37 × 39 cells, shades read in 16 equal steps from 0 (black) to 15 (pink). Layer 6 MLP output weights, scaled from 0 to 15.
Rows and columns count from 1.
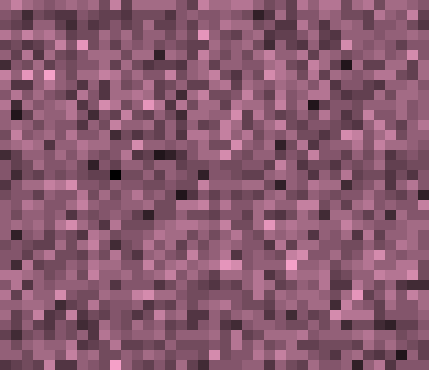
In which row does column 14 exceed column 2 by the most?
11
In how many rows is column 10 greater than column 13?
17
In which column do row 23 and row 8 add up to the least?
22
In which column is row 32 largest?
31
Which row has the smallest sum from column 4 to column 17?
2
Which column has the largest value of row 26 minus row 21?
35
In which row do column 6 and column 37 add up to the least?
36
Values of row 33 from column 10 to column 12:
10 8 7
